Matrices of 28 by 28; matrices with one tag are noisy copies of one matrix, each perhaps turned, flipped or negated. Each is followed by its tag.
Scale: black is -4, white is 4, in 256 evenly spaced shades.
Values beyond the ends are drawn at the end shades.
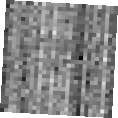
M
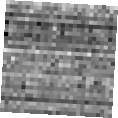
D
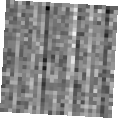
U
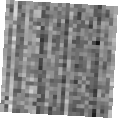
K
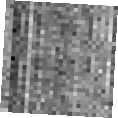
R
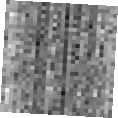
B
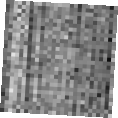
R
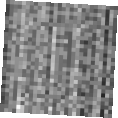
K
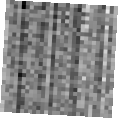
K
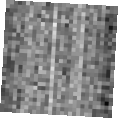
B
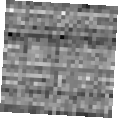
M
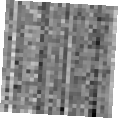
K
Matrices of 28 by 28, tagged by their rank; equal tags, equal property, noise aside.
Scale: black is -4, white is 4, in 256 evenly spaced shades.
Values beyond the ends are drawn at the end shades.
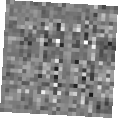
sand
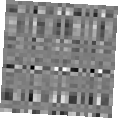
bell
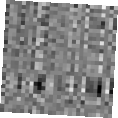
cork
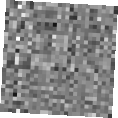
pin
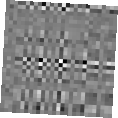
bell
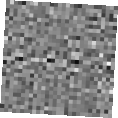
pin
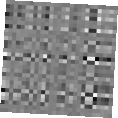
bell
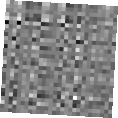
cork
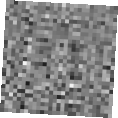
pin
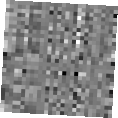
sand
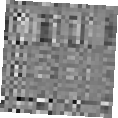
cork
